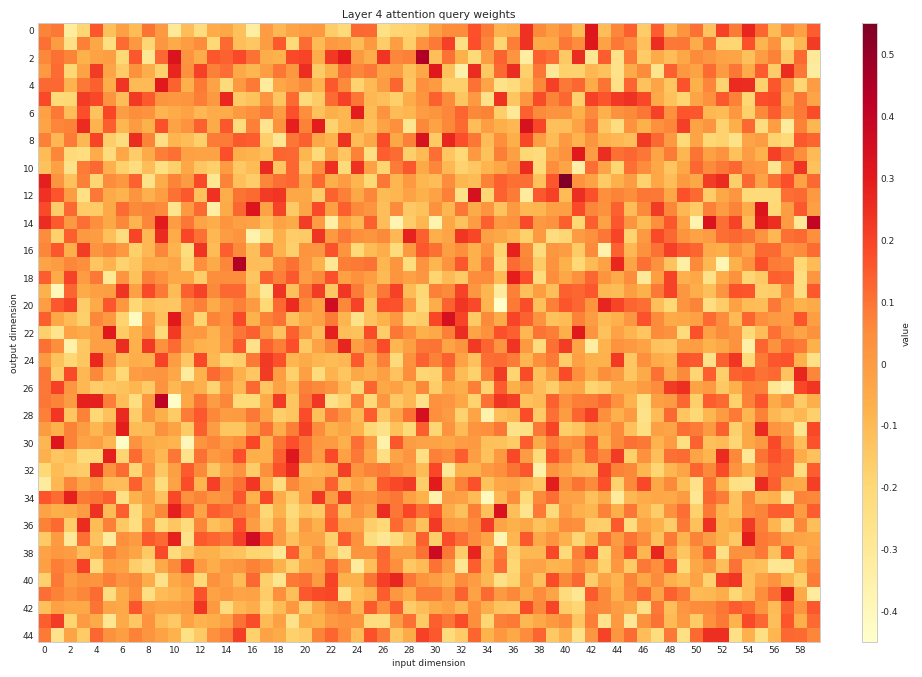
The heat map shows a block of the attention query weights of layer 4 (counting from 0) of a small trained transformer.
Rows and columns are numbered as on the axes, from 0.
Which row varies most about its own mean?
14
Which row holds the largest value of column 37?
7
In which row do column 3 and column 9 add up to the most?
27
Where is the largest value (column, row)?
40, 11
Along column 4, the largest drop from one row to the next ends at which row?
28
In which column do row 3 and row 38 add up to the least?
32
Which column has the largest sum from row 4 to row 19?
0
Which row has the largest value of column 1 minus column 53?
30
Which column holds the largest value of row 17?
15
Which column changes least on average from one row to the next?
20
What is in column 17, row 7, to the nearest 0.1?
-0.3
